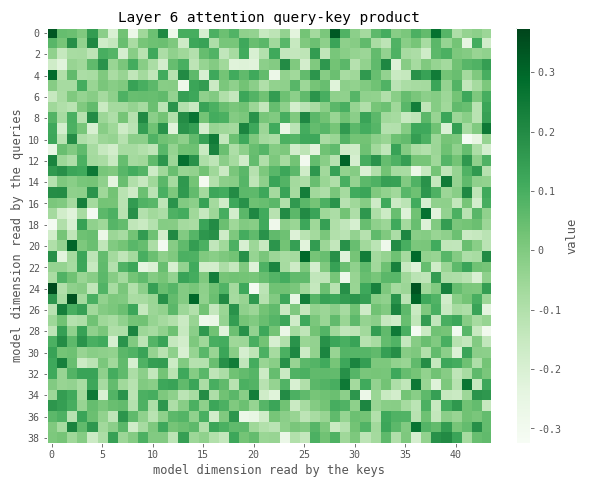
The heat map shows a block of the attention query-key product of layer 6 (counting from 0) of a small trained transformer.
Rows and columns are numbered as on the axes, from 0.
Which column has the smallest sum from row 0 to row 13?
6
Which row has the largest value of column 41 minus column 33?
20
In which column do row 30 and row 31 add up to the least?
19
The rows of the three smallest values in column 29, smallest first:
23, 21, 11
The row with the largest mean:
25
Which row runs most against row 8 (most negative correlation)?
26
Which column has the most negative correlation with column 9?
34
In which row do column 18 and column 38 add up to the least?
17
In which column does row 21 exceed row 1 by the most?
43
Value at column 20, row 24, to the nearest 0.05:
-0.3
